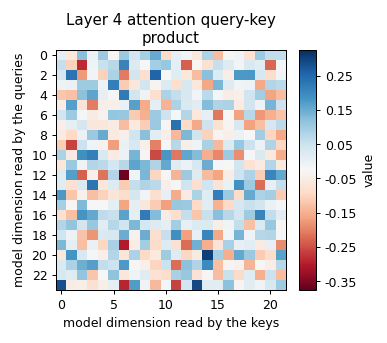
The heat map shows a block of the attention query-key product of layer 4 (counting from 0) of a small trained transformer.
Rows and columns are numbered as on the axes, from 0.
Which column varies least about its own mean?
16
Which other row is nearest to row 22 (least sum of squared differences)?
15
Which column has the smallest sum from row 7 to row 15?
6
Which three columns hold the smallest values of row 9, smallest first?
1, 9, 5
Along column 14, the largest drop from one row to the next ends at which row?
19
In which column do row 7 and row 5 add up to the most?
11
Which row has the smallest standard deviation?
17
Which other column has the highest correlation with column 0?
13
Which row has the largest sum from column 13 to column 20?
14
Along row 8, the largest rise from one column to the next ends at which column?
12
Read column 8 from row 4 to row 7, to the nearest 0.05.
0 -0.15 -0.15 -0.1
